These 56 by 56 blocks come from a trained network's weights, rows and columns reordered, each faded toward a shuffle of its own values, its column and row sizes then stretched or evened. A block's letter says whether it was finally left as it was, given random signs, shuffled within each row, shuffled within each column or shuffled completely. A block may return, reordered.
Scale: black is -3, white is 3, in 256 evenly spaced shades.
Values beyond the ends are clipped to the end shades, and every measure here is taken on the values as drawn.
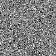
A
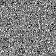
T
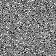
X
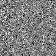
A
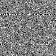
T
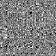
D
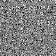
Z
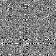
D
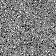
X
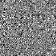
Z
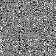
Z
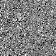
A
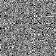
Z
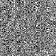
D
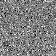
T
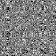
D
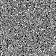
X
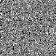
Z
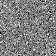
A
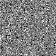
A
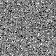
X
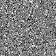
A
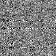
Z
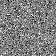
X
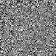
D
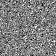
X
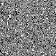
A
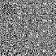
D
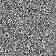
A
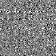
D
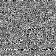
T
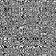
D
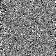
A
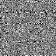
Z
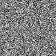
A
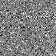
T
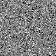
A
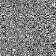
D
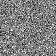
X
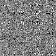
Z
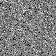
X
